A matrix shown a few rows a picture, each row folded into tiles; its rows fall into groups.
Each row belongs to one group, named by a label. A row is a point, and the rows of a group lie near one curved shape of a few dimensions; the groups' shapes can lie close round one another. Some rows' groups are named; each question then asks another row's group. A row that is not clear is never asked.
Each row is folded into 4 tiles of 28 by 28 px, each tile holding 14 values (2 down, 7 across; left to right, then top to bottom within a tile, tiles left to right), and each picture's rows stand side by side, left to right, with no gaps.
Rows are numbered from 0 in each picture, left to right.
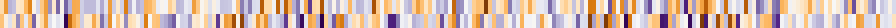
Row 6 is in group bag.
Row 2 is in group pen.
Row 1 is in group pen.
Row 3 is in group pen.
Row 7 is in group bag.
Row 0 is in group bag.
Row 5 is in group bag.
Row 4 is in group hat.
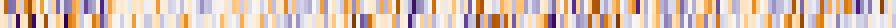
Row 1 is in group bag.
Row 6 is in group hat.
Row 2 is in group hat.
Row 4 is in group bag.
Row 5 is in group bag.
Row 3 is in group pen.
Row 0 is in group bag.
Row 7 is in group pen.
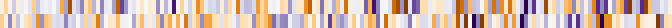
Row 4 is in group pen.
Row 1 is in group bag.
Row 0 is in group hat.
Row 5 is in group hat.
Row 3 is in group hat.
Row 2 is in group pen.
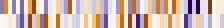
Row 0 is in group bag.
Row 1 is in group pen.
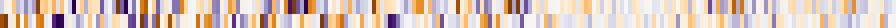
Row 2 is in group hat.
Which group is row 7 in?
hat
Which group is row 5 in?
bag
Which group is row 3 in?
pen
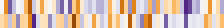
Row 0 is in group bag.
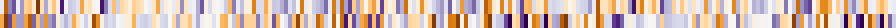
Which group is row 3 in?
hat
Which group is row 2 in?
bag
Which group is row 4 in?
pen
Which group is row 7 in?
pen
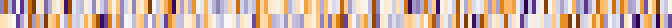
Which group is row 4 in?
pen
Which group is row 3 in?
hat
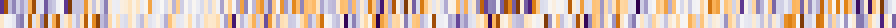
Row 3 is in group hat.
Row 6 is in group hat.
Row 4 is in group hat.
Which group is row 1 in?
bag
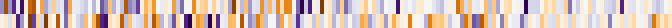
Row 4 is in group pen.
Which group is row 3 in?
bag
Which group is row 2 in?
pen
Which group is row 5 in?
bag
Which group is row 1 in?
pen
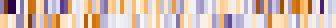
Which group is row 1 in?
bag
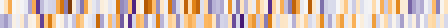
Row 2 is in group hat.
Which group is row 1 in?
hat
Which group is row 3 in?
hat
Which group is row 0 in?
hat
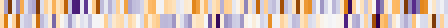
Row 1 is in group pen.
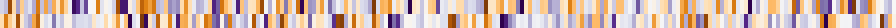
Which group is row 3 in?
pen
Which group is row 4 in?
pen
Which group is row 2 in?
bag
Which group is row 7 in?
hat
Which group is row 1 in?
bag
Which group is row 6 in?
pen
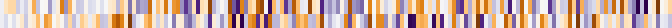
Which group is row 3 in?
pen
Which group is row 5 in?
pen
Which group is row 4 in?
bag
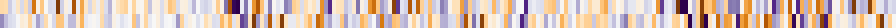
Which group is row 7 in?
hat
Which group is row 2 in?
bag
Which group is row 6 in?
bag
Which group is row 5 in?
hat
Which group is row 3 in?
hat
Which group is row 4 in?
pen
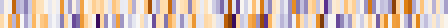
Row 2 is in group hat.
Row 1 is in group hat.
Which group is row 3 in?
hat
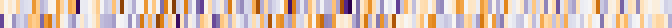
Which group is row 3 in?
bag
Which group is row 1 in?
bag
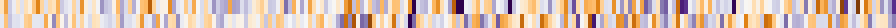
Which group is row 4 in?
bag
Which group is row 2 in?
bag
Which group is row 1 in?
hat
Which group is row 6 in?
bag
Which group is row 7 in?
hat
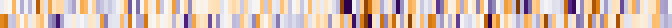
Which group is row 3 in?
bag
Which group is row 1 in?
pen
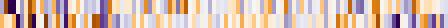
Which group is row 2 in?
hat
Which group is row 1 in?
hat
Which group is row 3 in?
pen
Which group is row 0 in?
bag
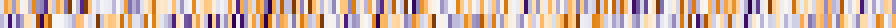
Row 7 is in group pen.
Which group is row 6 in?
pen
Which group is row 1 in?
pen
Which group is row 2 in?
hat
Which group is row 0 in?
hat
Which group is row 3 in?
hat
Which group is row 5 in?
pen
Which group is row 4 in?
pen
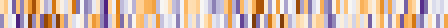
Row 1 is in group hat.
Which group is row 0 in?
bag
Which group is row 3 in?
bag
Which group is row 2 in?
bag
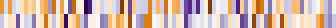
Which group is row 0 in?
bag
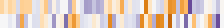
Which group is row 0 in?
bag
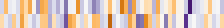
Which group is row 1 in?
pen
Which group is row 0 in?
bag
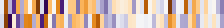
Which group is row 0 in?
hat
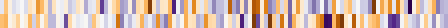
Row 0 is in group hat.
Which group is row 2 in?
bag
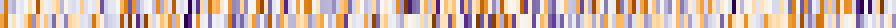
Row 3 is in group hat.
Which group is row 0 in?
hat
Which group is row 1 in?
pen
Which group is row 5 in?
hat
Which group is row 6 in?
bag
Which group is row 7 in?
pen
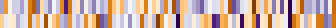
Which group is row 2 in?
bag
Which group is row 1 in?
bag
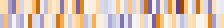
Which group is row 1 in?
hat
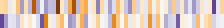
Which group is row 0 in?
hat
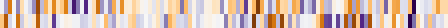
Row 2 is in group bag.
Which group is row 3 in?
pen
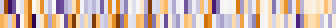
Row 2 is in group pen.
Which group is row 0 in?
bag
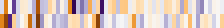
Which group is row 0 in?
hat
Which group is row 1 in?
bag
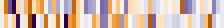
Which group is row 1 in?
hat
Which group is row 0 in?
bag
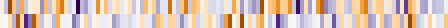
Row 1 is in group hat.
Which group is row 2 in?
pen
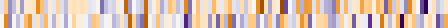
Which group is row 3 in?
bag
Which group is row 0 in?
hat
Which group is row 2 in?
hat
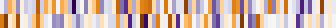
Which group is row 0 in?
pen
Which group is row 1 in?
bag
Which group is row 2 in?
pen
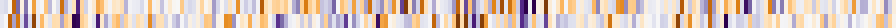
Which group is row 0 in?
pen
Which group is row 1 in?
hat
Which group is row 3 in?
hat
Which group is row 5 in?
hat
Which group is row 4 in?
pen
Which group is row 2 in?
pen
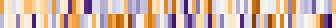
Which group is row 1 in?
pen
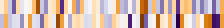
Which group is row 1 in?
bag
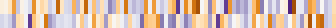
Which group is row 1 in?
pen
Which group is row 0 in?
pen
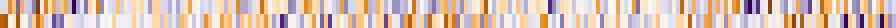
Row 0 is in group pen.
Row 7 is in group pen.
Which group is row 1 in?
bag
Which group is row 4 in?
hat
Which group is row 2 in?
pen
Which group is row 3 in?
bag
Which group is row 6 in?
pen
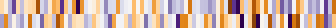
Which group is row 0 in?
bag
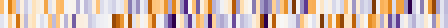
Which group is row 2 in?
hat
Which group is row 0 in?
hat
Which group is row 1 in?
pen
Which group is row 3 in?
pen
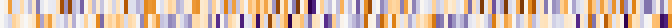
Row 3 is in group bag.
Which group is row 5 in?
bag
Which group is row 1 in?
pen
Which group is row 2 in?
bag
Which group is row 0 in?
hat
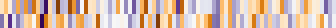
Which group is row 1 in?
bag
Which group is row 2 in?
hat
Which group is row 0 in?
hat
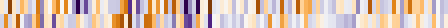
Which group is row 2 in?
hat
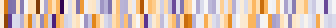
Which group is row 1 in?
bag
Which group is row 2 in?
hat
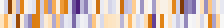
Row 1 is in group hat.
